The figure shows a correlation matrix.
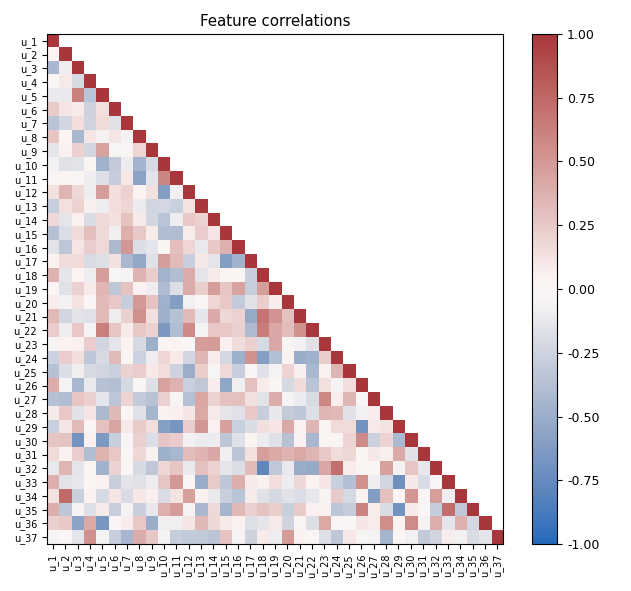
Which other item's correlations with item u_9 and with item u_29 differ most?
u_13
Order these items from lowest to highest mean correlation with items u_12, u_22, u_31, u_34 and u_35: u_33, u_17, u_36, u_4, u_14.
u_4, u_17, u_36, u_33, u_14
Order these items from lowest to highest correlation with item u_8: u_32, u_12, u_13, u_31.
u_32, u_13, u_12, u_31
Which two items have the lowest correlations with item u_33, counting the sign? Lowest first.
u_29, u_13
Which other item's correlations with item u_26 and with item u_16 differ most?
u_15
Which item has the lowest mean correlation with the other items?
u_10
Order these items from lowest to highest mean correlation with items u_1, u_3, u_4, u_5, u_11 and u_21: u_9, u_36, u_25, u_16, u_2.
u_25, u_36, u_2, u_9, u_16
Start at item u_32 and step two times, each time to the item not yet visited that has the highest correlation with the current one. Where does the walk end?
u_17
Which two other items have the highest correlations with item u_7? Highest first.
u_16, u_15
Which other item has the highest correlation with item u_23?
u_27
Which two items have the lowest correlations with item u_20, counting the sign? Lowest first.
u_11, u_10
